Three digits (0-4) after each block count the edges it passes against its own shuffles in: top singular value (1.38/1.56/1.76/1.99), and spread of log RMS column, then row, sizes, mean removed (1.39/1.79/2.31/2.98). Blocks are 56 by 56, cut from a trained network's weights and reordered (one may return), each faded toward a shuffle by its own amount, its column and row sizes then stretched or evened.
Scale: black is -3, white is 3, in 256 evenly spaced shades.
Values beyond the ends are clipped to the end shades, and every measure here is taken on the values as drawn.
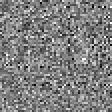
3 1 1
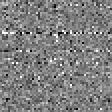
2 1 2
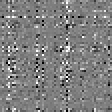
2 4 4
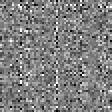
3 3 2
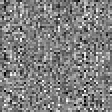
3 3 0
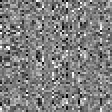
4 4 1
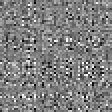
2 3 3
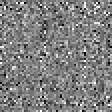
0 2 2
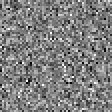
2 1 1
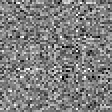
3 1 2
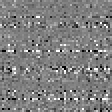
2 2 4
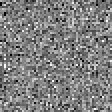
0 2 0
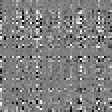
4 4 4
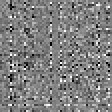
2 4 3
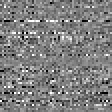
2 1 4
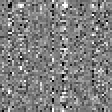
2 4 0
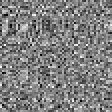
4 0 3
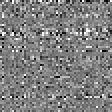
2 2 4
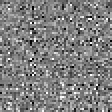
2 2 3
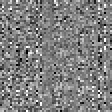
2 4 0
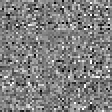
0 2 3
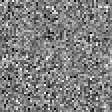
0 2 1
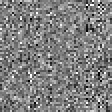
2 3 1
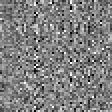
2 3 0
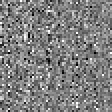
2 3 0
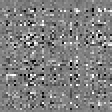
1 4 4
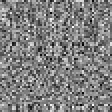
4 1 2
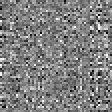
4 3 1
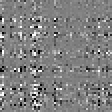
0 4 4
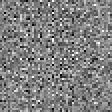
3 3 1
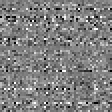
1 2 4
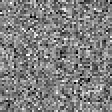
2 1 0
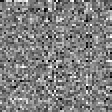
4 2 3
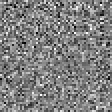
3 1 1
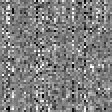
4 4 2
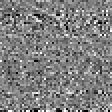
3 0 4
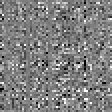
2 4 3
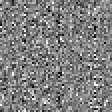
0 3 0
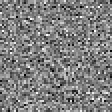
2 0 1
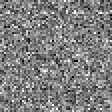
1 0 1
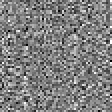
3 2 0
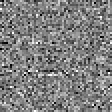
1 0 2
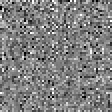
0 2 3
